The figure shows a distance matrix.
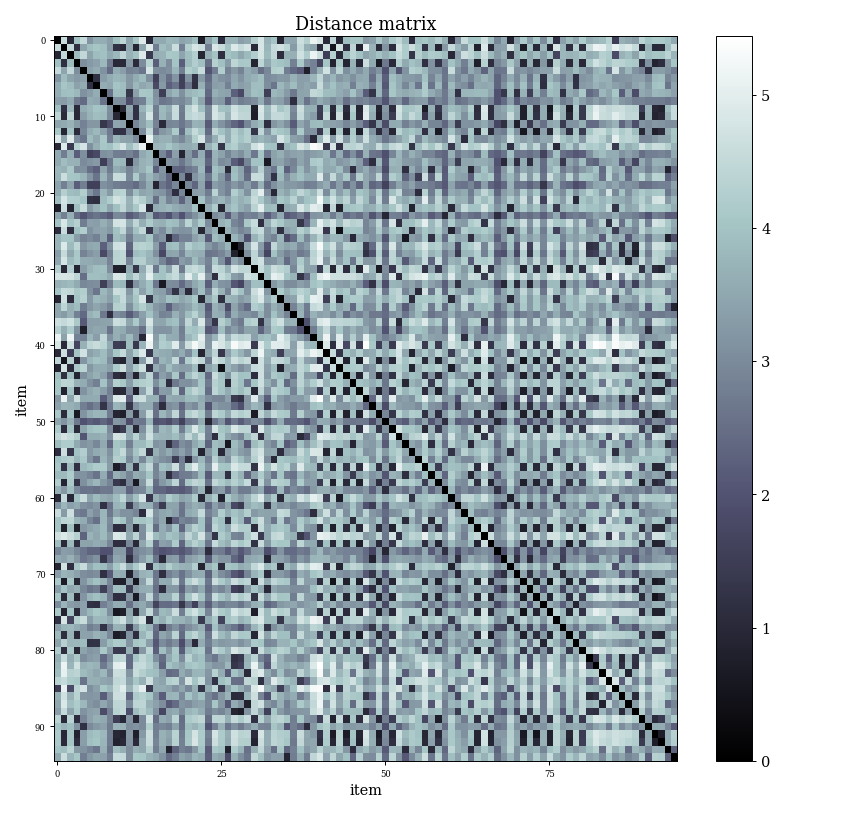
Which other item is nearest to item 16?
32
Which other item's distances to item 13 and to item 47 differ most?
39
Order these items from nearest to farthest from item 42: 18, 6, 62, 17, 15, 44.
44, 15, 62, 17, 6, 18
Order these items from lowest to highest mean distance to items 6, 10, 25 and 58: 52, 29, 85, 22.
22, 85, 29, 52
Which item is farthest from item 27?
40
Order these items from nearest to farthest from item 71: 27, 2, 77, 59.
59, 77, 2, 27
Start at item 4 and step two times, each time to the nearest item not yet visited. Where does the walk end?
90
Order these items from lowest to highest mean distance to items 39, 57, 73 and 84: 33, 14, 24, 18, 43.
24, 18, 33, 43, 14
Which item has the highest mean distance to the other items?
31
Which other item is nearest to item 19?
15
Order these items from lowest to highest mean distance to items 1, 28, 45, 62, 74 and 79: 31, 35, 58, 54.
58, 35, 54, 31
